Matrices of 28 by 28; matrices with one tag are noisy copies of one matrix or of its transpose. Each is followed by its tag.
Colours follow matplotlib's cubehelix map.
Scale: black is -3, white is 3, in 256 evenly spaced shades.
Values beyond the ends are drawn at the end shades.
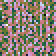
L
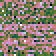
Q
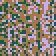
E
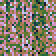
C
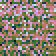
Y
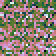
E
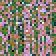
Q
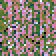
L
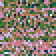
E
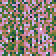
Q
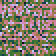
Y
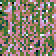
L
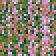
E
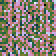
L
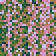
E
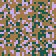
C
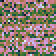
Q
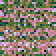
E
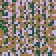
L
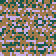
L
